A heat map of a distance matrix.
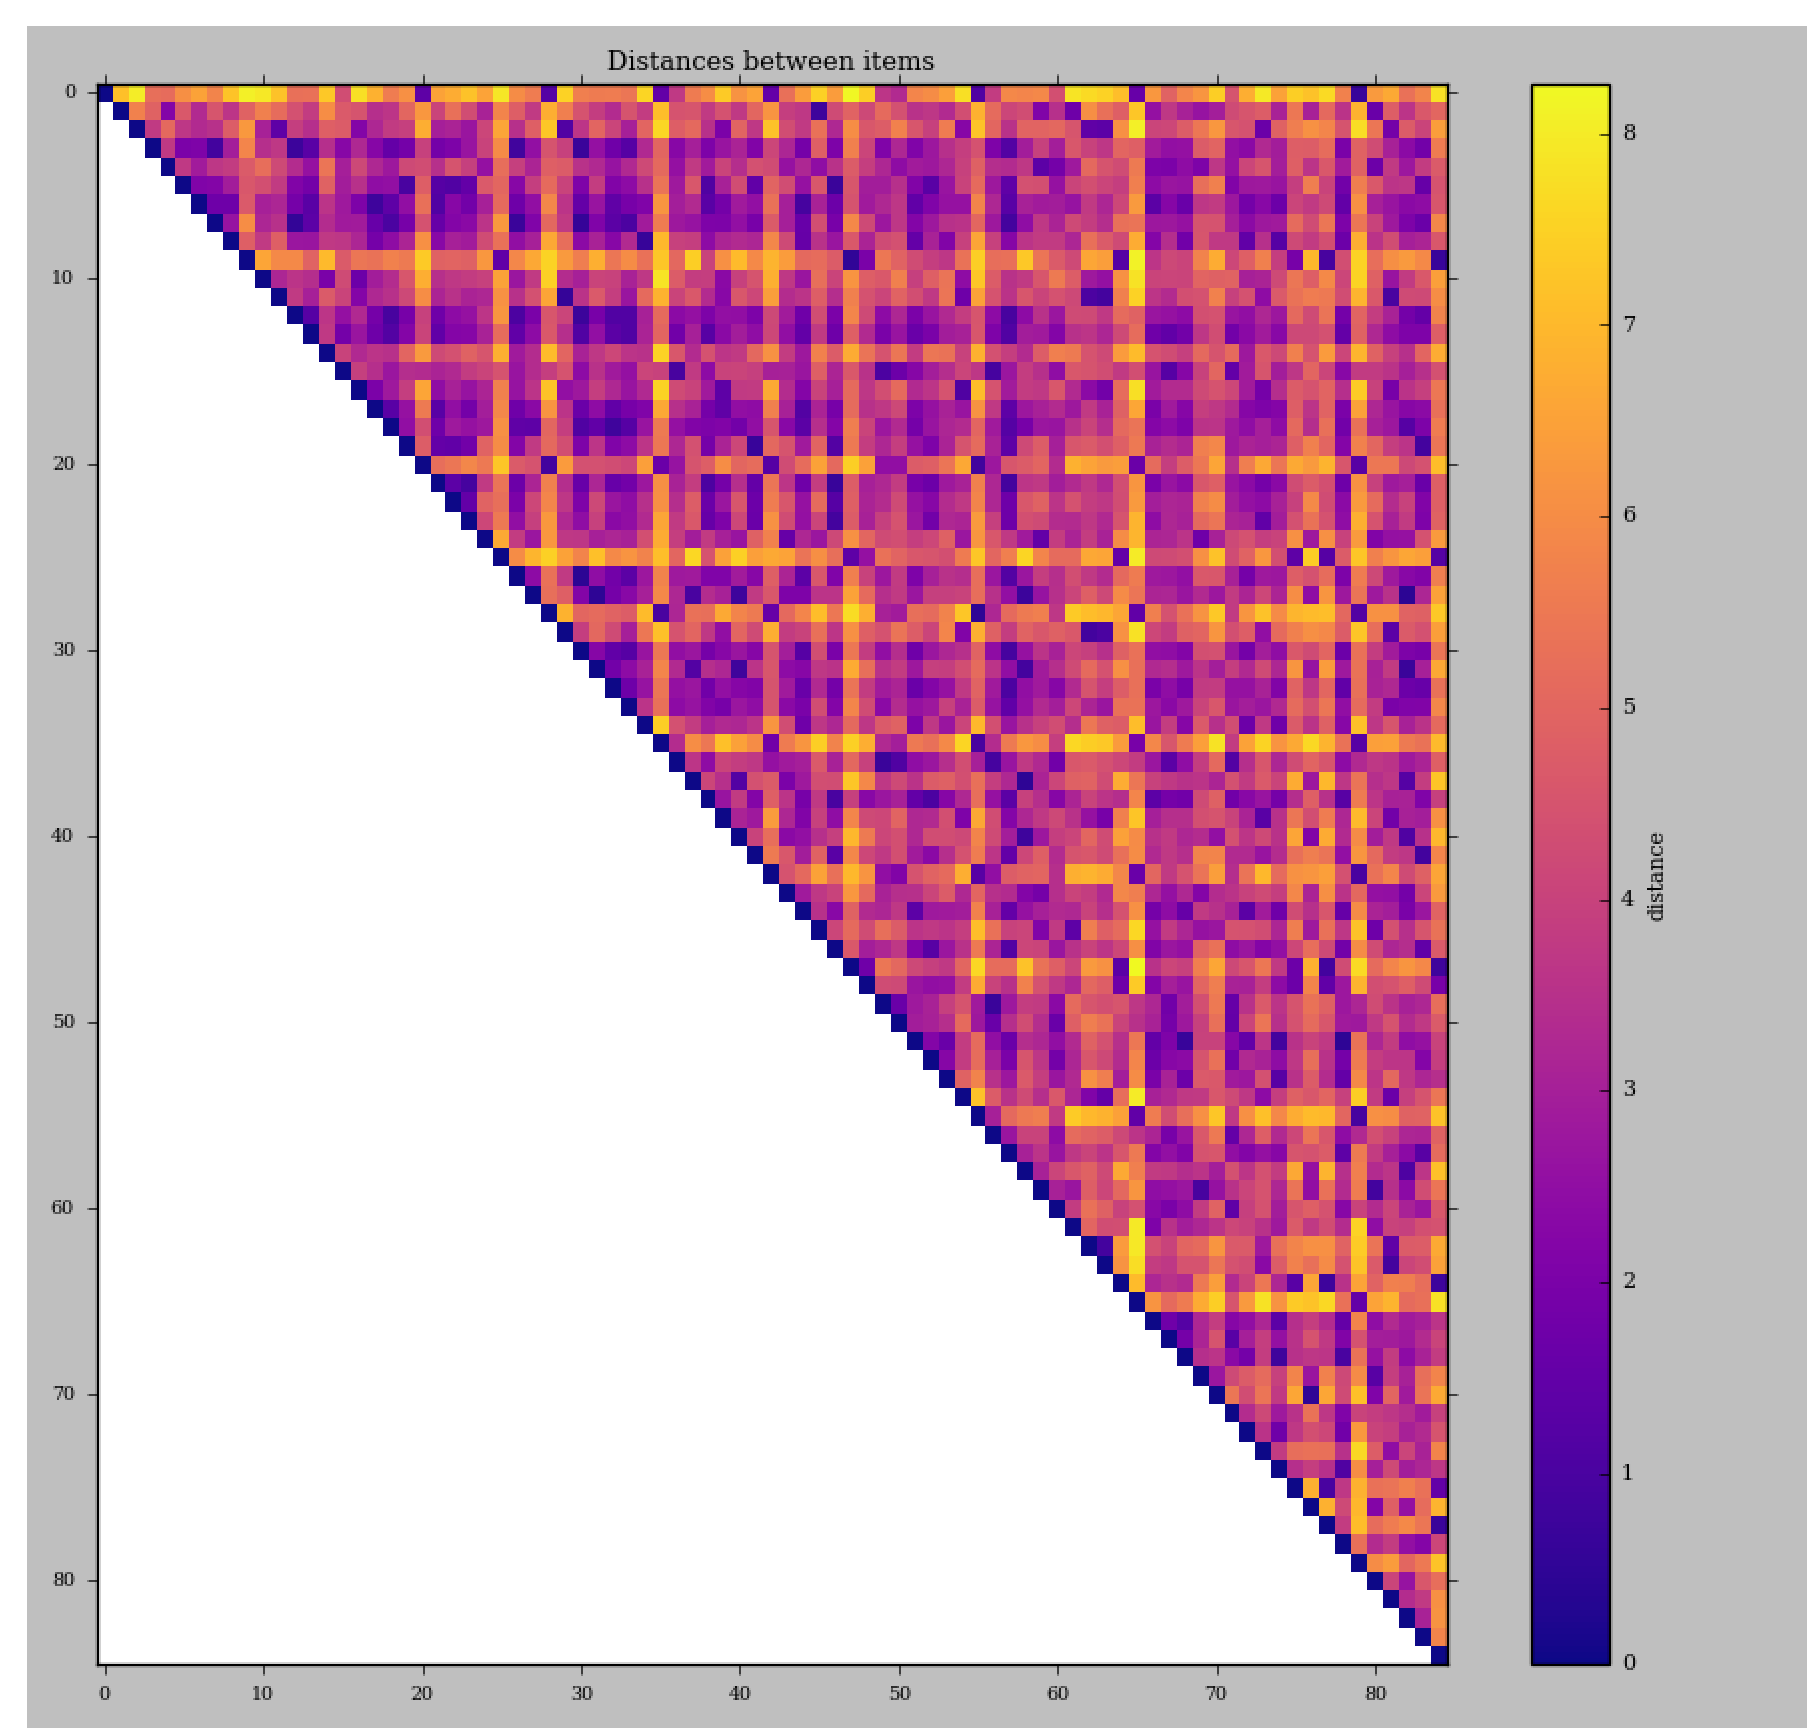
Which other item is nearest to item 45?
1
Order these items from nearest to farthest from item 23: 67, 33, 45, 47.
33, 67, 45, 47
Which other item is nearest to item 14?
10
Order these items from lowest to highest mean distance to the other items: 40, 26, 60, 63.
26, 60, 40, 63
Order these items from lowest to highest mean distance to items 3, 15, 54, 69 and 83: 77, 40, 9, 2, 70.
40, 2, 70, 77, 9
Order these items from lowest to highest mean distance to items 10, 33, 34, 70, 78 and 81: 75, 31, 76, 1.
31, 76, 1, 75
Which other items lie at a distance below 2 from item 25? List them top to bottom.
9, 47, 64, 75, 77, 84
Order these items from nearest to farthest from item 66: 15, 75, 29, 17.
17, 15, 75, 29
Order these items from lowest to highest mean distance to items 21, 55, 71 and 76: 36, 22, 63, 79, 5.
36, 5, 22, 79, 63
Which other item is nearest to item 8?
34
